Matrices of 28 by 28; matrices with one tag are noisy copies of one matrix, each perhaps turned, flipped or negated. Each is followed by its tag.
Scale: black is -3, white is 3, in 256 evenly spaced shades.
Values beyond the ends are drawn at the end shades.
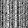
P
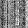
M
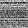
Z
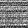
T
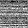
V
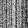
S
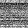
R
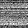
R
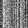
R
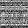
T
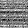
P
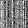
V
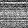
Z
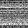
R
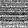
S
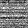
P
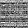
T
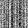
P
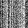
R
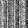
M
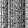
R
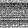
R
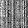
V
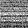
S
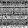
M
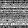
R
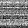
M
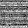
T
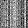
Z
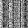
M
